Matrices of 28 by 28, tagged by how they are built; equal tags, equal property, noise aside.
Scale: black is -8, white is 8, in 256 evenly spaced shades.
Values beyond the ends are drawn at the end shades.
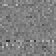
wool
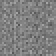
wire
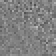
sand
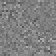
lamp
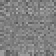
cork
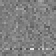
wool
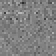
wool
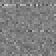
wool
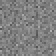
wire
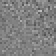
sand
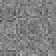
cork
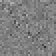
lamp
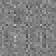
cork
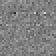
wool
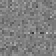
wool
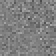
sand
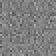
cork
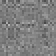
cork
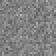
wire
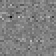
wool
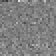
wool
